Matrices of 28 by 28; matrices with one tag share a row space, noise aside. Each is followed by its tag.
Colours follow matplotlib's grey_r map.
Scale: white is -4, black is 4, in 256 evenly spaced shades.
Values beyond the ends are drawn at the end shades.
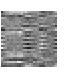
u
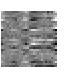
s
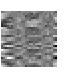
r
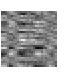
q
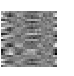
r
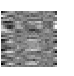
r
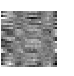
r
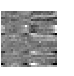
s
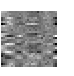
r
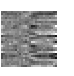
s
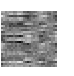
u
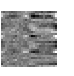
s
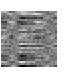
q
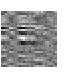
q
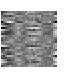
r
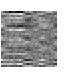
u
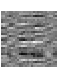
q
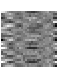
r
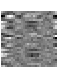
r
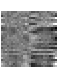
s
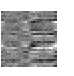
s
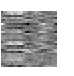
u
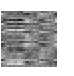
u
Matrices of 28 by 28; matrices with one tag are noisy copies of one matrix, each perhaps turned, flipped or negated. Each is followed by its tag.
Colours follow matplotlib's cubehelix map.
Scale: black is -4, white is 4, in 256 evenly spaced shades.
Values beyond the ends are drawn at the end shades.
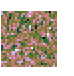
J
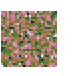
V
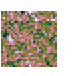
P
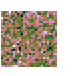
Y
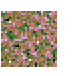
J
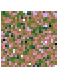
V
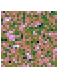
J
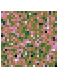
V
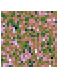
J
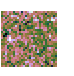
P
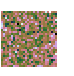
Y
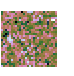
P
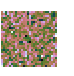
V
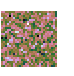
J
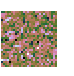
J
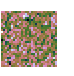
P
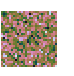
V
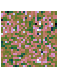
Y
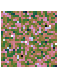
V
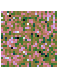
J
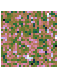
P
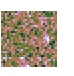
P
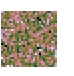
Y
